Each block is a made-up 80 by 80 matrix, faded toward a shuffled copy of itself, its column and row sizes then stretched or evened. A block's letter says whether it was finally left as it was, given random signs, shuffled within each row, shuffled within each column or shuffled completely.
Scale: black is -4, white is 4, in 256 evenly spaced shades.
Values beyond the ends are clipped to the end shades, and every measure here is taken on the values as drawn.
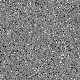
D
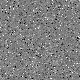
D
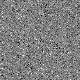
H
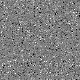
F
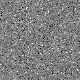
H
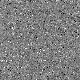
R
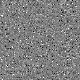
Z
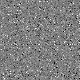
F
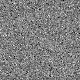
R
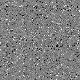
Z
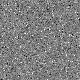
D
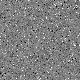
D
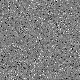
D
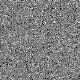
F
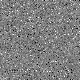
R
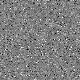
R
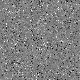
H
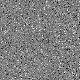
H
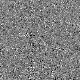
F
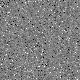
D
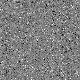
H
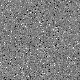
H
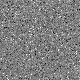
D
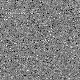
R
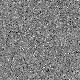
D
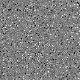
Z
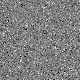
R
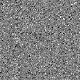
Z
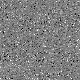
R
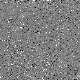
F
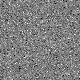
D
